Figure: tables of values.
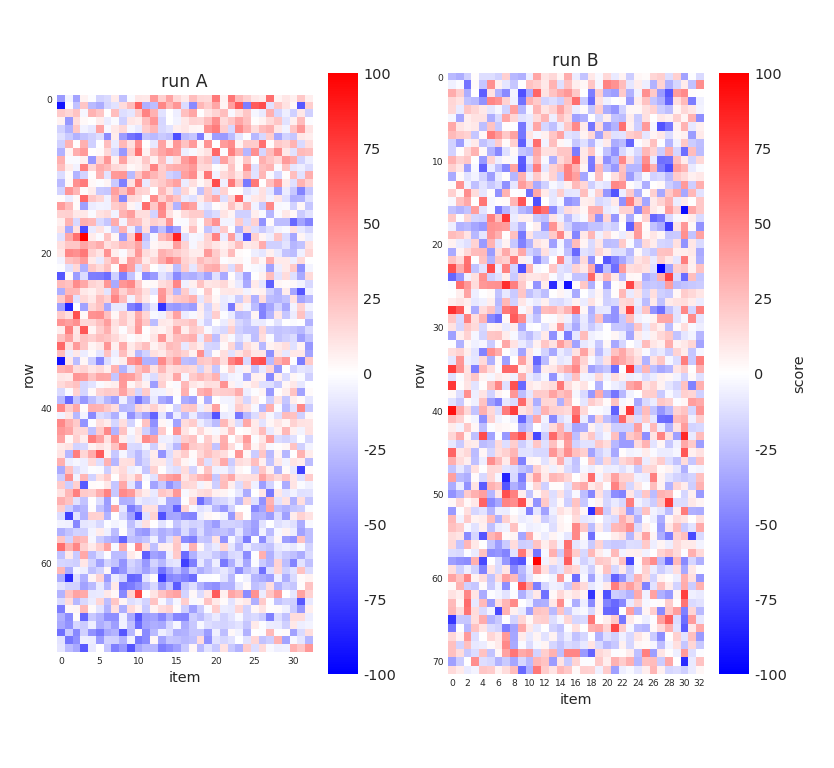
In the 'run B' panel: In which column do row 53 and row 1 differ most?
2
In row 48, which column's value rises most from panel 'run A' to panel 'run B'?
0
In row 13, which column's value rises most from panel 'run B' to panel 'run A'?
3
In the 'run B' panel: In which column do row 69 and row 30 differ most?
16
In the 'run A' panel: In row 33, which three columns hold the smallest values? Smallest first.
27, 32, 10
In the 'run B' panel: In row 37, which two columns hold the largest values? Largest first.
0, 8
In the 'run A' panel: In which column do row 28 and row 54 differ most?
10
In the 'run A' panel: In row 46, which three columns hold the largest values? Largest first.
5, 2, 23
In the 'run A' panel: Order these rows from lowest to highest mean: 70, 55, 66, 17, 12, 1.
70, 55, 17, 66, 12, 1
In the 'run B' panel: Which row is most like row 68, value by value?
67
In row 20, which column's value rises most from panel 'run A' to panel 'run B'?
29
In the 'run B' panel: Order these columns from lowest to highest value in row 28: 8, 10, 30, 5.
10, 5, 30, 8
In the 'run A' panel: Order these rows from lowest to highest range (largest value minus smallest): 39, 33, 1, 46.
39, 33, 46, 1
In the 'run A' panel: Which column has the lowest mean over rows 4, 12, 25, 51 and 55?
31
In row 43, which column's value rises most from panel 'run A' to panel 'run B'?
4
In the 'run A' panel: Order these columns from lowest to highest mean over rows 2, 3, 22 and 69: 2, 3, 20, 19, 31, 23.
3, 31, 2, 19, 23, 20
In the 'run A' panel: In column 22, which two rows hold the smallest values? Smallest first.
27, 54
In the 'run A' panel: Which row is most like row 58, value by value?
29
